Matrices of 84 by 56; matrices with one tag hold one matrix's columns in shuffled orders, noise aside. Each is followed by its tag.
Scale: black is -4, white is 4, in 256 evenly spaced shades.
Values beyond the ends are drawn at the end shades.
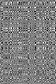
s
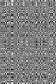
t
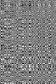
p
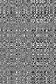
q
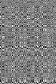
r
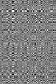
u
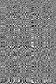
r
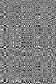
r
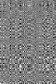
p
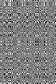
t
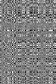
q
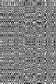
t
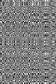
t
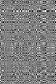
u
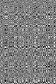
r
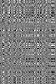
q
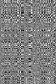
q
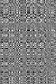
q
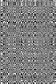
t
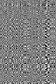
p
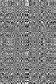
t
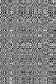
q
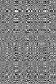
u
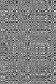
u
